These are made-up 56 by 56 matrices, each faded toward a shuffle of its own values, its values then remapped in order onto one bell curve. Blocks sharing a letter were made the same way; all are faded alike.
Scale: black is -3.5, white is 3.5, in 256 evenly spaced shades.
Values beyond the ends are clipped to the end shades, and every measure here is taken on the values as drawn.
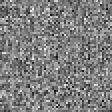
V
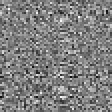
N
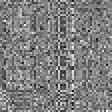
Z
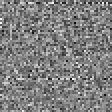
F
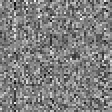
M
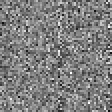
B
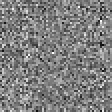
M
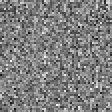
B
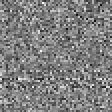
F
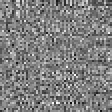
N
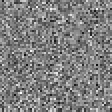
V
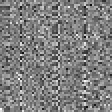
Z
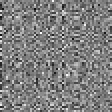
Z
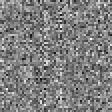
M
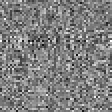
N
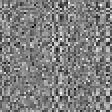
Z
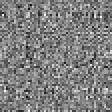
N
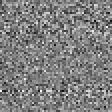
F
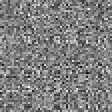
N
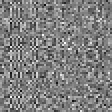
Z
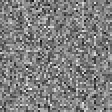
B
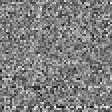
F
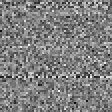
F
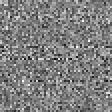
F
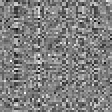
Z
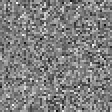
B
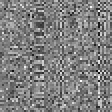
Z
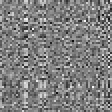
Z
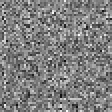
M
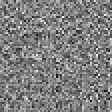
V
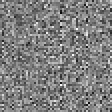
M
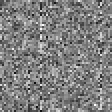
M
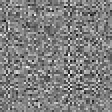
Z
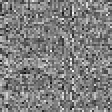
M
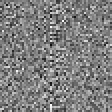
M
